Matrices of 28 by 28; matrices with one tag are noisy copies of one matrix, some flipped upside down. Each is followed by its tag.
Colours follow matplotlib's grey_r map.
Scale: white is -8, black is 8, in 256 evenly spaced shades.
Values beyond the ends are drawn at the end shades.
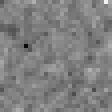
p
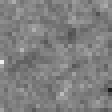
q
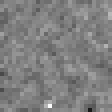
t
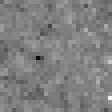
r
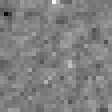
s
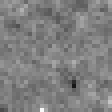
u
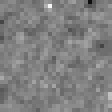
t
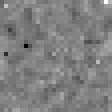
p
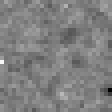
q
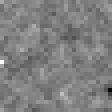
q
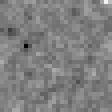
p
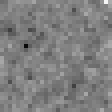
p
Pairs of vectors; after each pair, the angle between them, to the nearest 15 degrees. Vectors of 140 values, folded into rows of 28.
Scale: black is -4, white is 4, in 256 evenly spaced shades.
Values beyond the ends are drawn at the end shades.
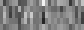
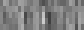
135 degrees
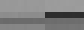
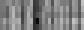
90 degrees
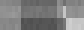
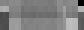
75 degrees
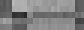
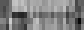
30 degrees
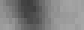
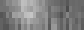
150 degrees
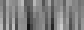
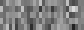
60 degrees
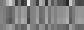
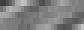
105 degrees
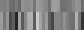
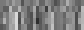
150 degrees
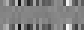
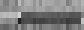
105 degrees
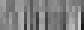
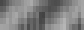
105 degrees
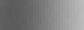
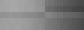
165 degrees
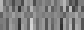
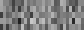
45 degrees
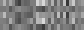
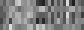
150 degrees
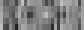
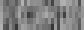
15 degrees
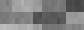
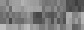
30 degrees
